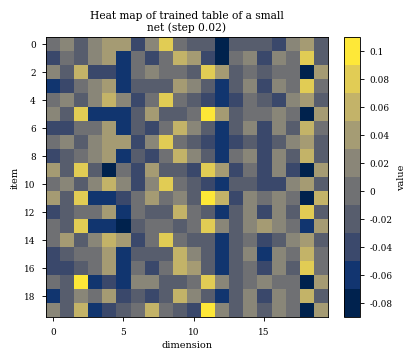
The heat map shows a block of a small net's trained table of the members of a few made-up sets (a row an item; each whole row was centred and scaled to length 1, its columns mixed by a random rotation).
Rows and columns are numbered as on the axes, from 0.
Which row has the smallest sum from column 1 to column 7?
13
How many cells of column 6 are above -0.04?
14
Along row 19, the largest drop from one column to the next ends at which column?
3
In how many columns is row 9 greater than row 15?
8
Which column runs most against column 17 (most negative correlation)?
16
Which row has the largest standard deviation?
11
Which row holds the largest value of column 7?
19
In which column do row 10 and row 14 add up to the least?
12
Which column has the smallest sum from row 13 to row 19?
5
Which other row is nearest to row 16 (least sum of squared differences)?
6
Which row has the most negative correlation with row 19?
1
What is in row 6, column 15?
-0.04
